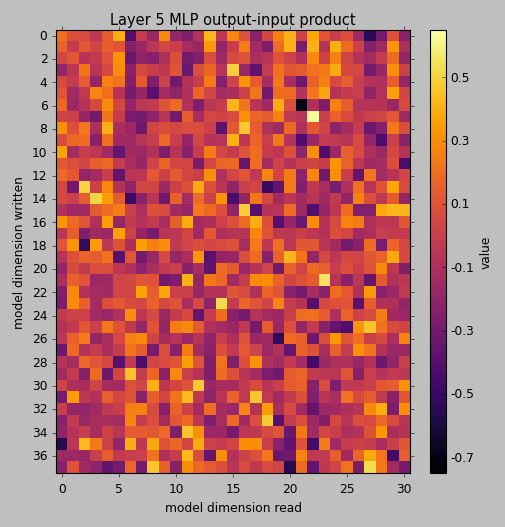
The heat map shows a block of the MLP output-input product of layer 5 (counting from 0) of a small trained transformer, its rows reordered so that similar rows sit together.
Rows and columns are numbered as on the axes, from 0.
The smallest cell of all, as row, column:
6, 21
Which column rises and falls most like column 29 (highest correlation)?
20
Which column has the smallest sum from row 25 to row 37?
22
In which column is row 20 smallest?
13
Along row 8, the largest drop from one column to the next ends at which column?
5
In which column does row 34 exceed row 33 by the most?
19
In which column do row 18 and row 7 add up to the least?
2
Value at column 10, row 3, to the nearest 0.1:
0.1
